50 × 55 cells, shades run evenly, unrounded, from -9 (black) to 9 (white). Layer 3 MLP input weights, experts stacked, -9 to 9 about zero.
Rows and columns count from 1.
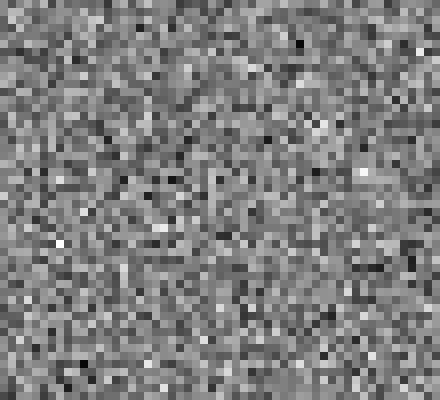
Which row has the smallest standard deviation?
21
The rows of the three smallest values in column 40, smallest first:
22, 41, 16
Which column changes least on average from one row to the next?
42
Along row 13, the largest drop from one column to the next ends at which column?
50
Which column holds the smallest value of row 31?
20
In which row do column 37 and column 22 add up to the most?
32
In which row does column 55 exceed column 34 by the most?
18
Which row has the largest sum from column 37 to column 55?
46
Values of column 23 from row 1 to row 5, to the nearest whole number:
-5 -3 2 0 1
